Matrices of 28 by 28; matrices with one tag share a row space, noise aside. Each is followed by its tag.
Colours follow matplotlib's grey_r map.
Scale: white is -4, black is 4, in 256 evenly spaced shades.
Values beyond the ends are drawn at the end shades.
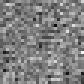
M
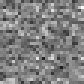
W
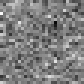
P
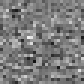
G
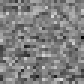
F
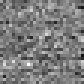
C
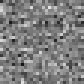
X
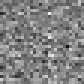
P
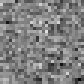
M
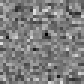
P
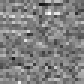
C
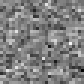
P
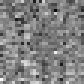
F
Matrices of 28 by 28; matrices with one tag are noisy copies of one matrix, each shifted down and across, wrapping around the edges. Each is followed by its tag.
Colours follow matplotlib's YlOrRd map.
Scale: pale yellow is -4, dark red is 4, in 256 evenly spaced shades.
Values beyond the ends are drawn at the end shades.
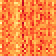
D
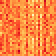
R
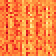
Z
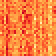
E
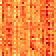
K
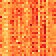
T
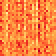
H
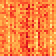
K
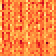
H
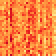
E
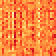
H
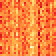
D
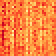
K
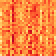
E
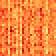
H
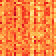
Z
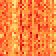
D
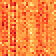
T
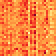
T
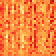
E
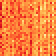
R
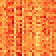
T
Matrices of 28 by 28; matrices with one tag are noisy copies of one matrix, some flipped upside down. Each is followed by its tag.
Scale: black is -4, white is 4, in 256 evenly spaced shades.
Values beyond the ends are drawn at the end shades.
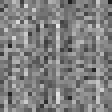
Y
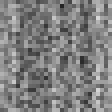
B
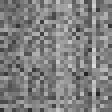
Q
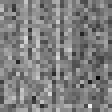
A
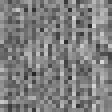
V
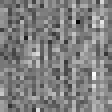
V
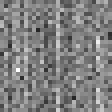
Y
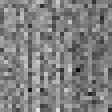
A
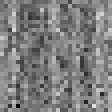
B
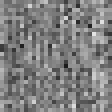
V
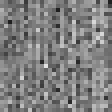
V
